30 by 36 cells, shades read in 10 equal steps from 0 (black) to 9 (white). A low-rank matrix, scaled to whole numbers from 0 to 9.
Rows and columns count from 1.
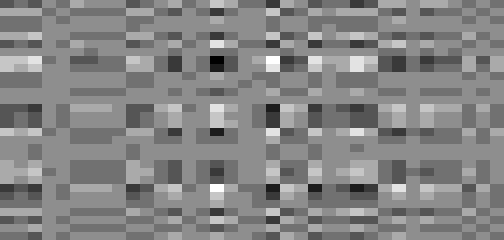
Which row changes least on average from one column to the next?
13
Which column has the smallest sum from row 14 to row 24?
20
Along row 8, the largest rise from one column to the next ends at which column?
23
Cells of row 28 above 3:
30
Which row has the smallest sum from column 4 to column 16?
8
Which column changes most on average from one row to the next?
16
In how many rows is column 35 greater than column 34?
12
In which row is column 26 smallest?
24
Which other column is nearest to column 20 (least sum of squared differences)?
26
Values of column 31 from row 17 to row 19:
3 4 5
